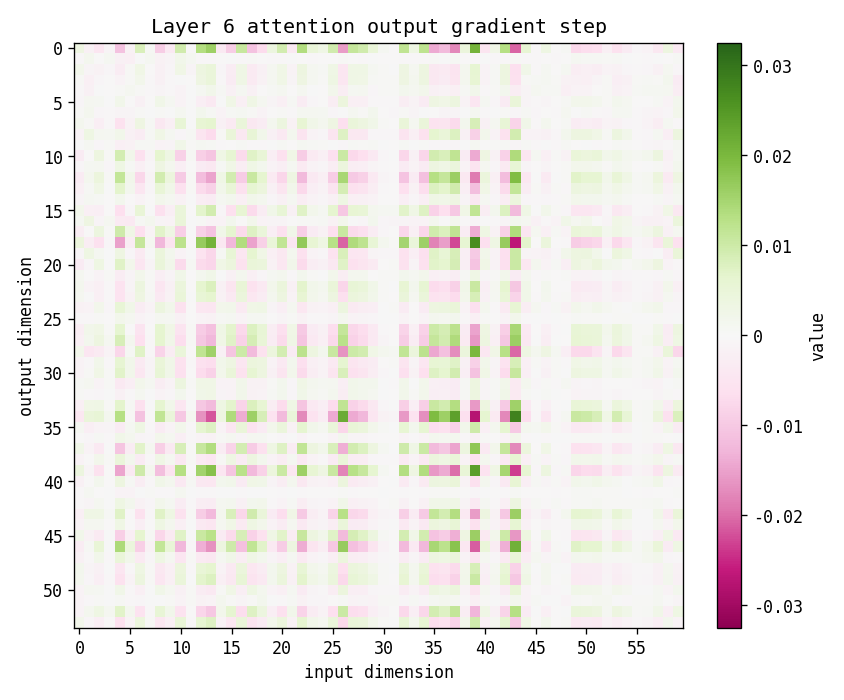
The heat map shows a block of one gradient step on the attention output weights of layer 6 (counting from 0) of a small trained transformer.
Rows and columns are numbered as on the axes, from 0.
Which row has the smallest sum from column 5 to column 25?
34
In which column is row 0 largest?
39
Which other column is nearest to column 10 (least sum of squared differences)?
6
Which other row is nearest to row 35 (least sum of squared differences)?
22
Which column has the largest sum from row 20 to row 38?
43
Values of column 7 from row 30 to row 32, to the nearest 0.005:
0 0 0
